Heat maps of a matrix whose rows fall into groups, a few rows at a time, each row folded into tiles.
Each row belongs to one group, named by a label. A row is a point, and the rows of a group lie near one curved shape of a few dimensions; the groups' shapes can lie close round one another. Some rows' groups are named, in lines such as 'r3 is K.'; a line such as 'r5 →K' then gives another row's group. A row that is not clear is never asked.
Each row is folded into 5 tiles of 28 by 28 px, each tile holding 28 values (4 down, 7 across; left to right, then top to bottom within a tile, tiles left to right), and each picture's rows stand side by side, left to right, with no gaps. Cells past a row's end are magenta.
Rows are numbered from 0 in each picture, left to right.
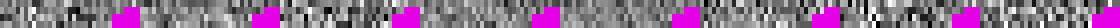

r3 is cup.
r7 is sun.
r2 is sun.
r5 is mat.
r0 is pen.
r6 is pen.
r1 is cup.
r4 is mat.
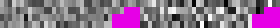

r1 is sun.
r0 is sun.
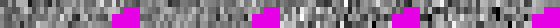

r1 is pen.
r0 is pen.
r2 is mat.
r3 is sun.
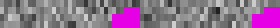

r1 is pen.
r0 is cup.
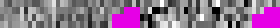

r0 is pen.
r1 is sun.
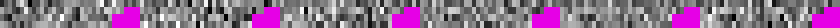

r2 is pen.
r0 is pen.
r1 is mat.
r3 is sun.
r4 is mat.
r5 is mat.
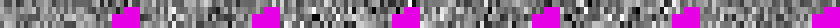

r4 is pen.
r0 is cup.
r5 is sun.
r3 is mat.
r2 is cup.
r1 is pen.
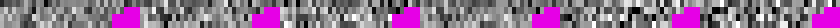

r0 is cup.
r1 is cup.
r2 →cup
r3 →cup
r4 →pen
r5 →sun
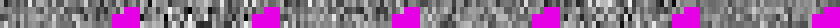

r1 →sun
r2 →mat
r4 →mat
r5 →pen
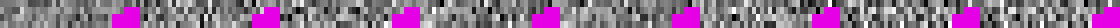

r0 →pen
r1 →mat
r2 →sun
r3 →mat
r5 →cup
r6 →sun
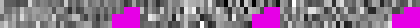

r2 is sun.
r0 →mat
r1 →cup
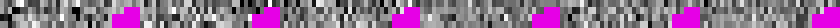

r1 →cup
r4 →sun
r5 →mat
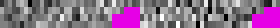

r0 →pen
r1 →mat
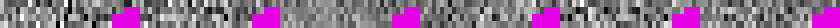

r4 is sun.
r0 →mat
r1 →mat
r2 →mat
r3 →pen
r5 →sun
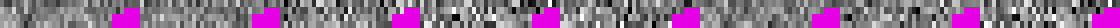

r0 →cup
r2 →mat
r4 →mat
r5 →cup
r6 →pen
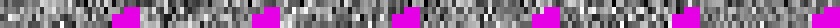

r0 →cup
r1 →cup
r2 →mat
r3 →mat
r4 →sun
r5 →sun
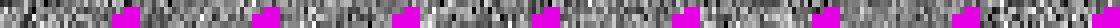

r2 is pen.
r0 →cup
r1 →pen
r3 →mat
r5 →cup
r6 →pen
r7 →sun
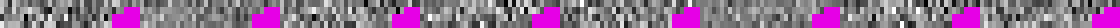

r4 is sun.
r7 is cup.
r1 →mat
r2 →cup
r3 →cup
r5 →pen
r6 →cup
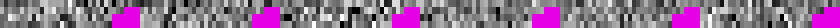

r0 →cup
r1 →cup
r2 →pen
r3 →sun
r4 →mat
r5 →mat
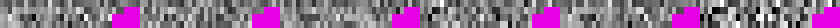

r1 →sun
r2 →cup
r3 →sun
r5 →sun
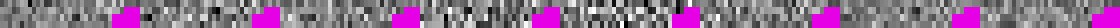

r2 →mat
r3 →sun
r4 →sun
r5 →cup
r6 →pen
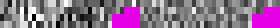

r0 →pen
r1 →sun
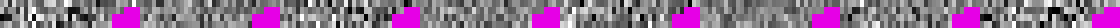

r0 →pen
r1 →mat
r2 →mat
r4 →mat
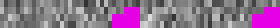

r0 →cup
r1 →mat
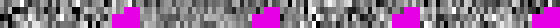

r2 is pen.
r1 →cup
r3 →cup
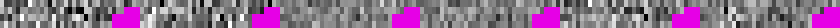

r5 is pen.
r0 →mat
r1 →mat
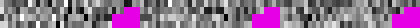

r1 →mat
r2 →cup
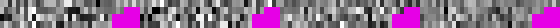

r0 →pen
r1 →sun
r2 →pen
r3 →pen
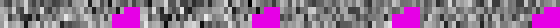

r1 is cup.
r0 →cup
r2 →sun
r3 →mat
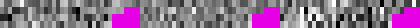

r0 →sun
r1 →sun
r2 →pen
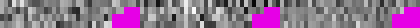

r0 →sun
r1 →cup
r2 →mat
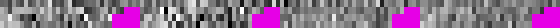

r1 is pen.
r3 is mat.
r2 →mat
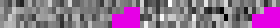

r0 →mat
